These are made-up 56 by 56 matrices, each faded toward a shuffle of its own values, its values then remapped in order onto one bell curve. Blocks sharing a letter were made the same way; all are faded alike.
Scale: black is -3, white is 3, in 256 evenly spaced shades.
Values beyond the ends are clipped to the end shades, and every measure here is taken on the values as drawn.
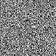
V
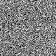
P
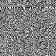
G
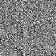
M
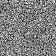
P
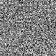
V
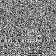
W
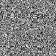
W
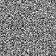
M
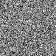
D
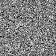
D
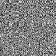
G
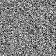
P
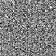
M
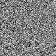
P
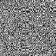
G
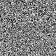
D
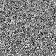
P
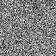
D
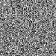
M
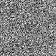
V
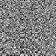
G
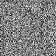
V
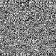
W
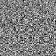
G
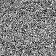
D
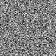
M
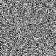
W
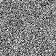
D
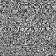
W
